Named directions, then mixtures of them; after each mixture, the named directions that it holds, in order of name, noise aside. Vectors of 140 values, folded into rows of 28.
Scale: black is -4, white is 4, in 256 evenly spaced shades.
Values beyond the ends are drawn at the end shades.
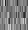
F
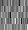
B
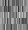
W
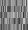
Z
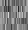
W.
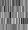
B, W.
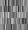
W.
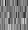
F.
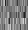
F.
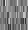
F.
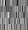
F, W.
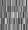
B, Z.
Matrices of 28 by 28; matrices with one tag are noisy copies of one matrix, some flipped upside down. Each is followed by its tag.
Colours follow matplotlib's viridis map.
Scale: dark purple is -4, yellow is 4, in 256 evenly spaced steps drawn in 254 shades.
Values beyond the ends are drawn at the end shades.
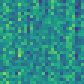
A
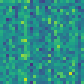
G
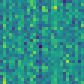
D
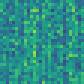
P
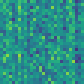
A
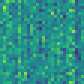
A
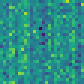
G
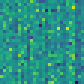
A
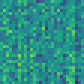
A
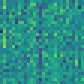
D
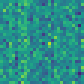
G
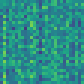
D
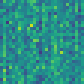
D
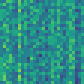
A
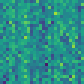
G
